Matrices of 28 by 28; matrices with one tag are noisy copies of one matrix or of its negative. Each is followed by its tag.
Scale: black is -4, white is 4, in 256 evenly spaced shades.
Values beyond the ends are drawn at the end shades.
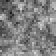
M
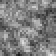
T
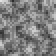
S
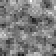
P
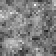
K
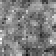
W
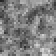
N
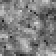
T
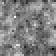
W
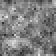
K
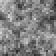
M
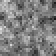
M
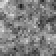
M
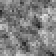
T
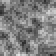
T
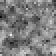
K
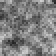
K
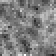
T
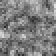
P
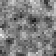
P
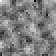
S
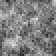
K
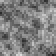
T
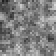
M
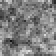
K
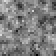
M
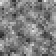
S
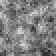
N
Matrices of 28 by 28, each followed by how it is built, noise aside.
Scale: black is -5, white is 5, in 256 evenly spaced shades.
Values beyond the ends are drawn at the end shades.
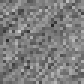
Hankel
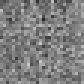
blocks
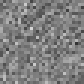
Hankel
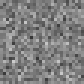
noise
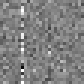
uneven columns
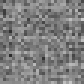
blocks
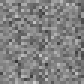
repeating rows
